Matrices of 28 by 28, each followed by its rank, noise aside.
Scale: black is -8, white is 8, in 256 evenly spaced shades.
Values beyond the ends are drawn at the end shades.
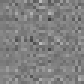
four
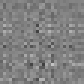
three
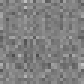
three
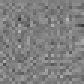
five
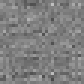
three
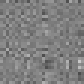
three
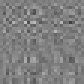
two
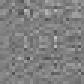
three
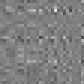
three
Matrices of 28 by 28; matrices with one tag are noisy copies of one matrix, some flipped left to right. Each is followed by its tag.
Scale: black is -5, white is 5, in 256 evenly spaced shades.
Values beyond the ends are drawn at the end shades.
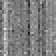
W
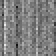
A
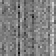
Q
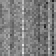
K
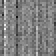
A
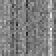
W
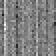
A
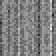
A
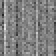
A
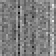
Q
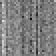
Q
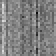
Q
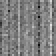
A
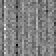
A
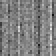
A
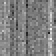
W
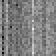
K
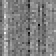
W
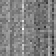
K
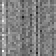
Q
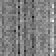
Q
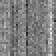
W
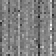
A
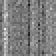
W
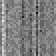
Q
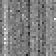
W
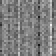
A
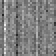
A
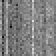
K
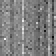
K
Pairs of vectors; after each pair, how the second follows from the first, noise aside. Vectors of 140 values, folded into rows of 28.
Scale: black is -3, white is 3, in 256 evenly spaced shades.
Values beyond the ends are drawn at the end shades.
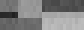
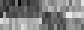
reversed, negated.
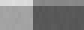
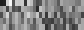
sign-scrambled.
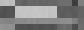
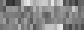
wrapped around, partly zeroed.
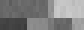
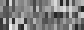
sign-scrambled.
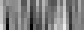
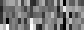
sign-scrambled.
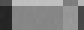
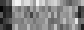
copied.
